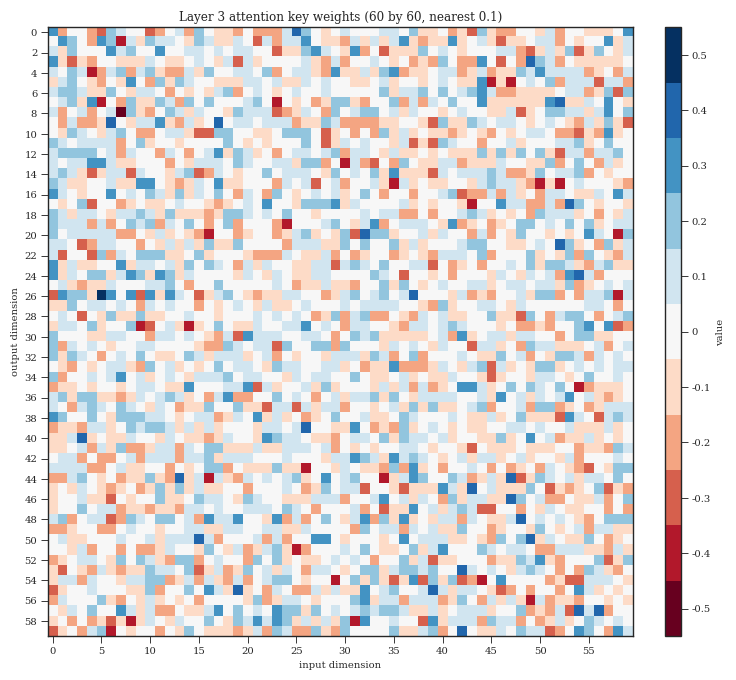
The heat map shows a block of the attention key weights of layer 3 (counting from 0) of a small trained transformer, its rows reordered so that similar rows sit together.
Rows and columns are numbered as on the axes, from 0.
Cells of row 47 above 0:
18
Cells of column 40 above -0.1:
41
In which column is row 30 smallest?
19
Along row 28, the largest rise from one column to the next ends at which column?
49
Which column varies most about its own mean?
54
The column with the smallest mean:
45
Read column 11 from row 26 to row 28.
-0.1 0 -0.1
